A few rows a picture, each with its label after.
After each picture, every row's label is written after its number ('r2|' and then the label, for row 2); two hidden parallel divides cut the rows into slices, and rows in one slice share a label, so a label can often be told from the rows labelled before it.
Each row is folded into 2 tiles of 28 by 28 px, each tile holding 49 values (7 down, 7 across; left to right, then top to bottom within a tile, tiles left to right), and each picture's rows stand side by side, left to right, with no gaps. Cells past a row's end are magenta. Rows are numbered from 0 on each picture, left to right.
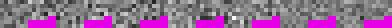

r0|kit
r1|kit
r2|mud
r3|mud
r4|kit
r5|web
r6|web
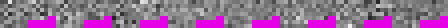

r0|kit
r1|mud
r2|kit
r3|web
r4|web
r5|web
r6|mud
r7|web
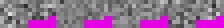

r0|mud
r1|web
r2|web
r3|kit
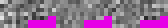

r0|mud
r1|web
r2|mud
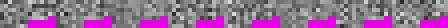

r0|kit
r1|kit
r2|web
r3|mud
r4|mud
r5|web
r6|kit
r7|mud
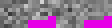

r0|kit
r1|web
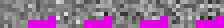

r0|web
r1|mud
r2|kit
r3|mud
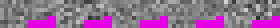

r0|web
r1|mud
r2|web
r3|web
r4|mud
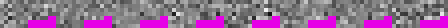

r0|mud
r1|web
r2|web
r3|mud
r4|kit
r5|web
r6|web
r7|kit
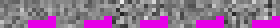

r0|web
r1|web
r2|kit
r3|web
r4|kit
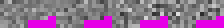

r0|web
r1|web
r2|kit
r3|mud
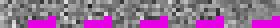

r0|mud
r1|kit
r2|mud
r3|mud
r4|web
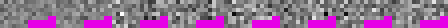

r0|web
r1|web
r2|mud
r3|mud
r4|kit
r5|kit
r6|kit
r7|kit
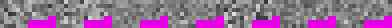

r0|kit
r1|kit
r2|web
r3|web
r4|mud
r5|web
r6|web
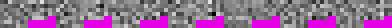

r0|kit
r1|kit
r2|mud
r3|kit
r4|web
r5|mud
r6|mud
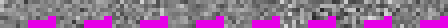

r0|web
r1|web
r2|kit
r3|web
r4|web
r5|mud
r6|kit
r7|web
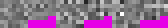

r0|web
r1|mud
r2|mud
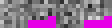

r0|mud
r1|kit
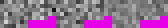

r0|kit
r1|kit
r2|web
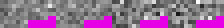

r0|web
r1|web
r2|kit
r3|kit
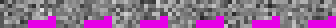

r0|kit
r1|web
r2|mud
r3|mud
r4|kit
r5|mud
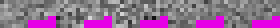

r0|web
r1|kit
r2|mud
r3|web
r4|web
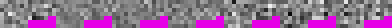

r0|mud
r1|web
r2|web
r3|web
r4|mud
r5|kit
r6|kit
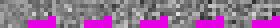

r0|web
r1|web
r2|mud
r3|mud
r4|mud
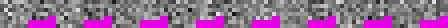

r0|mud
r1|mud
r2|kit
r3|kit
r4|kit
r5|mud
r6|mud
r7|kit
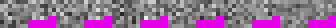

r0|kit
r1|kit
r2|kit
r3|mud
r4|kit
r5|web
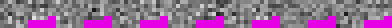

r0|kit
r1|mud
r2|kit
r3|mud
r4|kit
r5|web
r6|kit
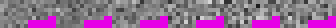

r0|web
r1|web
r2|web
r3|kit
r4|kit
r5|kit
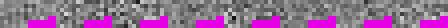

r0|web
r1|mud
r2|kit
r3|web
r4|mud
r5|web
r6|web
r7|kit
